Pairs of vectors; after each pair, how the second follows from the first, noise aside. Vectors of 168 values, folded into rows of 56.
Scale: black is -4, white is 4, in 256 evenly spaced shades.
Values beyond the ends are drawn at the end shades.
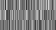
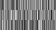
wrapped around, negated.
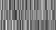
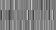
wrapped around, partly zeroed.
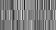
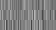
reversed, shrunk.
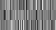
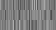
reversed, shrunk.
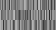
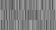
reversed, shrunk.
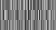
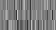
reversed, partly zeroed.
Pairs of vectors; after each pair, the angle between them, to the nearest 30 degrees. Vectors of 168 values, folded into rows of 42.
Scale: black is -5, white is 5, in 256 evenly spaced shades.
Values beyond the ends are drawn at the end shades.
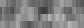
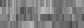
150 degrees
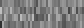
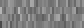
60 degrees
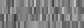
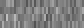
150 degrees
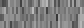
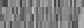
30 degrees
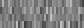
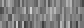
30 degrees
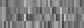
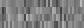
150 degrees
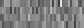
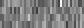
30 degrees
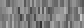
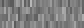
60 degrees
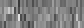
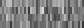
90 degrees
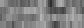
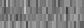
90 degrees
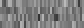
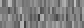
30 degrees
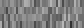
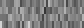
90 degrees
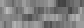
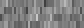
120 degrees
